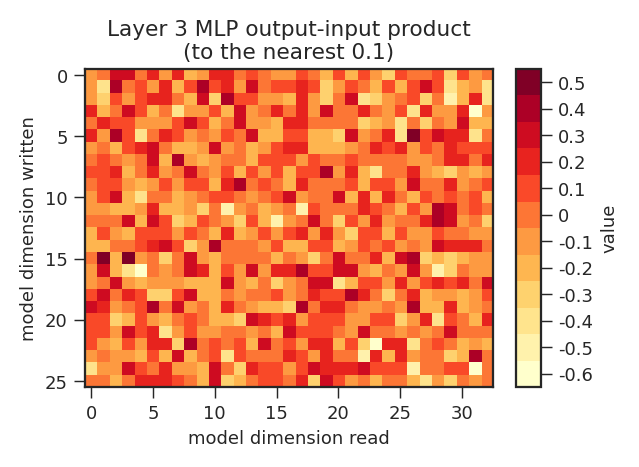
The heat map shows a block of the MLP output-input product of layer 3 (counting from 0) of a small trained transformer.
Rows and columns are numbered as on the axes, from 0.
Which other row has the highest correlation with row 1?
2
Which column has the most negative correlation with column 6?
1
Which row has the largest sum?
9
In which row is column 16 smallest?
19
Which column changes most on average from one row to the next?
26
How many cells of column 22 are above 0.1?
6
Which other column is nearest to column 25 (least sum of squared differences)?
14
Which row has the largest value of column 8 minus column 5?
18
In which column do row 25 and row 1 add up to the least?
29
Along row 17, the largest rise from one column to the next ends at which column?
11
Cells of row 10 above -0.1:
22
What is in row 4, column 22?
-0.3
